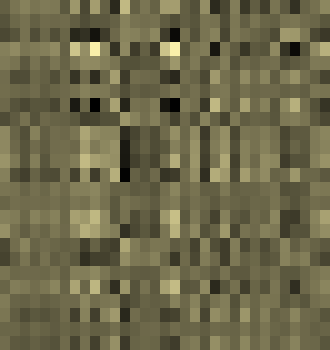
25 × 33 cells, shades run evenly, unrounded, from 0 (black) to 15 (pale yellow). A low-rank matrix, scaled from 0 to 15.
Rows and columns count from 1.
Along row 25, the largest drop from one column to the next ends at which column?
13
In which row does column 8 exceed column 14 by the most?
4
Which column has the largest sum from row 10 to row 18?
9
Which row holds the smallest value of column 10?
8
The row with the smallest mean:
3
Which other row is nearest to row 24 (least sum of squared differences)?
7
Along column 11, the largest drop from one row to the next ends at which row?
18
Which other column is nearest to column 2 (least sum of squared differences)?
6
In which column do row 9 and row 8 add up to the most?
30
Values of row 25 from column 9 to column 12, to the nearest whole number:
7 4 7 9
